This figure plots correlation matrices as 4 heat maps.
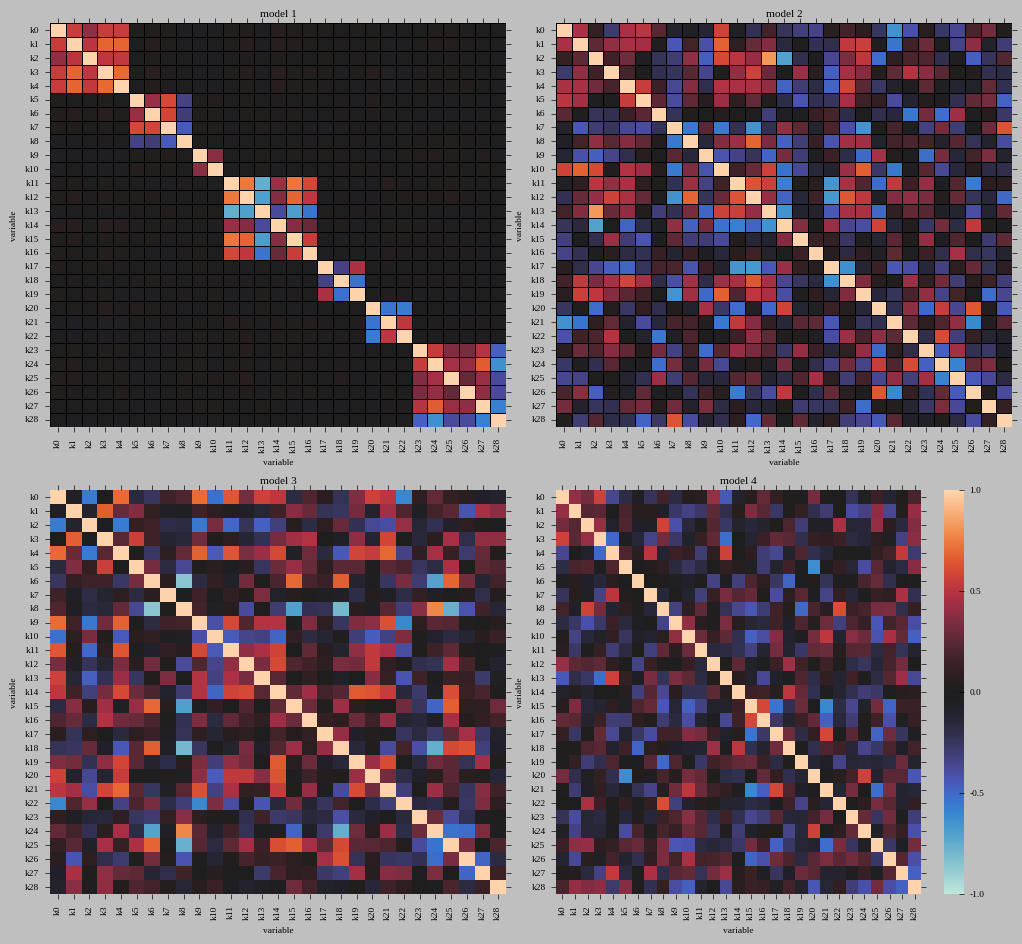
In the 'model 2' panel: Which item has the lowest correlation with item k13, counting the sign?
k14
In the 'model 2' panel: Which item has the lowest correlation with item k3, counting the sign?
k17
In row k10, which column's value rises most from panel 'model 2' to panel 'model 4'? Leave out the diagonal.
k21
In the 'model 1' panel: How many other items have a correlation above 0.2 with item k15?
4
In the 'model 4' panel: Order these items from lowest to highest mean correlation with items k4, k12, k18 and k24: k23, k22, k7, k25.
k25, k23, k22, k7
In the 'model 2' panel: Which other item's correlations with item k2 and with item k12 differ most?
k28
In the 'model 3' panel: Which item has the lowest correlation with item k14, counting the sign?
k10
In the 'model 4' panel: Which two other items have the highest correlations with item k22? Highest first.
k8, k2
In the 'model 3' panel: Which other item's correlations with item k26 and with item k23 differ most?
k18
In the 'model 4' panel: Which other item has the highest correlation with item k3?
k0
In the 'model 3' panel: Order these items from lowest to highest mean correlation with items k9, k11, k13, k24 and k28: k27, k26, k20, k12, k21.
k26, k27, k12, k20, k21
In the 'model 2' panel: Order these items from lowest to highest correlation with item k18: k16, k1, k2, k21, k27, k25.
k25, k16, k21, k27, k2, k1
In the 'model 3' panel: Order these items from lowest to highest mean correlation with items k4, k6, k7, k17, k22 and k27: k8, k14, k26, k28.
k8, k26, k28, k14
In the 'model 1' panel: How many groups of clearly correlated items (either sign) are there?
7
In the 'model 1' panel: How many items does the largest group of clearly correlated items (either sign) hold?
6
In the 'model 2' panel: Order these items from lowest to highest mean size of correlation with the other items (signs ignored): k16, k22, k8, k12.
k16, k22, k8, k12
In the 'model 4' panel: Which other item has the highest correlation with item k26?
k10
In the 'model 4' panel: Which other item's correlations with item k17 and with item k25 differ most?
k21
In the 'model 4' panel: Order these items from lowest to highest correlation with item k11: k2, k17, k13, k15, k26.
k15, k13, k2, k26, k17
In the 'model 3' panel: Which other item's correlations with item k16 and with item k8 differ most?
k25
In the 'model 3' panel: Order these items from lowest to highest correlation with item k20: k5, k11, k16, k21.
k5, k16, k21, k11
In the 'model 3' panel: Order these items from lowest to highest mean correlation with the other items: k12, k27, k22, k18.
k22, k18, k27, k12
